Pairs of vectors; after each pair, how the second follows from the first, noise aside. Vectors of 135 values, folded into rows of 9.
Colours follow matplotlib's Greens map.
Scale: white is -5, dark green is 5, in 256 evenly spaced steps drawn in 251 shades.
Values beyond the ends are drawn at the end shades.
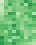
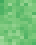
negated, shrunk.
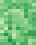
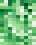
reversed, scaled up.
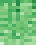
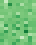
wrapped around, negated, partly zeroed.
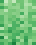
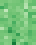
partly zeroed.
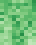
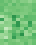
partly zeroed.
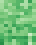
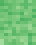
negated, shrunk.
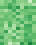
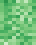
reversed.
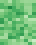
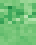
partly zeroed.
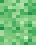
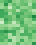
reversed.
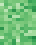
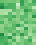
reversed.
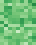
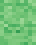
negated, shrunk.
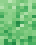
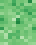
reversed, partly zeroed.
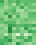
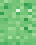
reversed, partly zeroed.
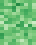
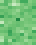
reversed, partly zeroed.
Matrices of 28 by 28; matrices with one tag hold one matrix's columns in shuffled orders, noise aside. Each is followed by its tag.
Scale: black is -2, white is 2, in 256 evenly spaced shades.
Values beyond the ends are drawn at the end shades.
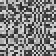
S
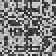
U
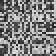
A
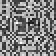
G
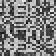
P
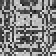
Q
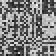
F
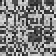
Q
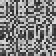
P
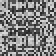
U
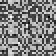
S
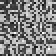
A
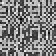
P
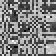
A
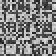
A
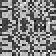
G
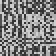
F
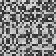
S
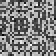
G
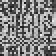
F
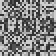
G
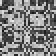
Q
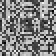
G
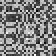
S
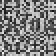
G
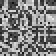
Q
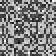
S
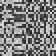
S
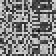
A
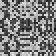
G
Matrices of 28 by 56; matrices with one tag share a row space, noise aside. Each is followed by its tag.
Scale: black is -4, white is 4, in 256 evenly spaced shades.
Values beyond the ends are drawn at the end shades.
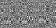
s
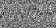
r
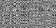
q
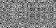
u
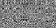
q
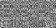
s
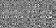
r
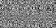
r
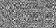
q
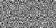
u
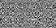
r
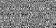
s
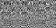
s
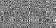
s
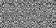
r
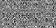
q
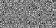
r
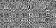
s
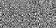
r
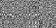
r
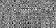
q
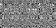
r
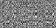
q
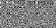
u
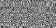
s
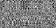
q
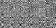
s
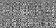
q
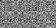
r
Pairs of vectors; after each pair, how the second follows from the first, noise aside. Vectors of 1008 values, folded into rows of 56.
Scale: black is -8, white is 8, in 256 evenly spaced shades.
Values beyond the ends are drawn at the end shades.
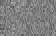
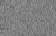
shrunk.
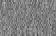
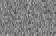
shuffled.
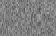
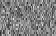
wrapped around, scaled up.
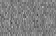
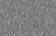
shrunk.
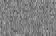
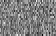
scaled up.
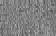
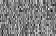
scaled up.
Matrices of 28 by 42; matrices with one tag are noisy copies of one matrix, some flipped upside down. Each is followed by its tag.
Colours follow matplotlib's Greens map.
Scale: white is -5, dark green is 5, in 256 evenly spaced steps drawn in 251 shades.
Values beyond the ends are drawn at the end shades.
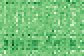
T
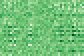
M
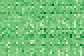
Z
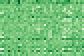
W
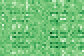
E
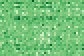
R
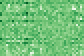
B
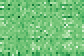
W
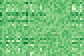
B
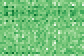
T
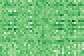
M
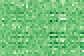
E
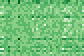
W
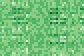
E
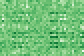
E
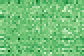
W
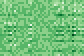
M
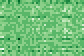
W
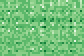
Z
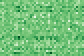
R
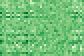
B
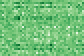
R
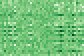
M
